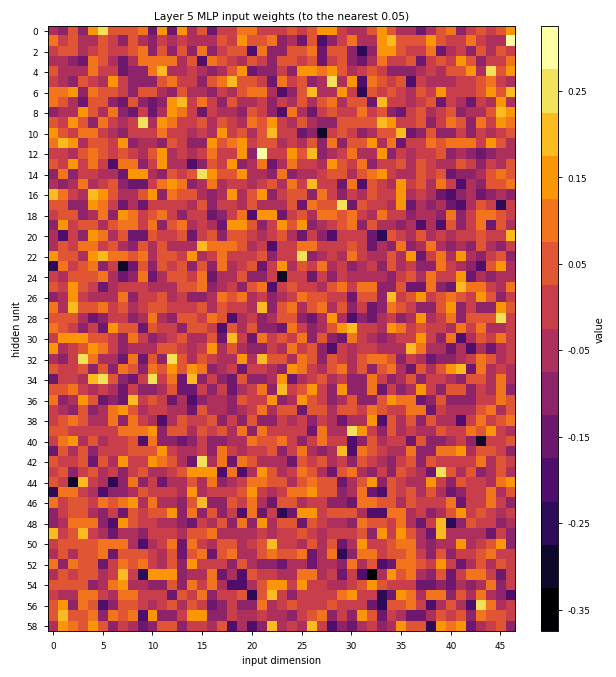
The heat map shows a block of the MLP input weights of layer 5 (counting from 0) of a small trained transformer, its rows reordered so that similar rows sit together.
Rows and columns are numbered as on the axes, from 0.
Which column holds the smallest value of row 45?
0
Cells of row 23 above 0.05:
7
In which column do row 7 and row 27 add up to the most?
45
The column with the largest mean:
4
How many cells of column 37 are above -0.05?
29
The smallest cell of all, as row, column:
53, 32
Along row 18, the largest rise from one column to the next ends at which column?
21
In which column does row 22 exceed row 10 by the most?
25
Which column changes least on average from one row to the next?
13
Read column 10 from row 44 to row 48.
0 0 0.1 0.05 0
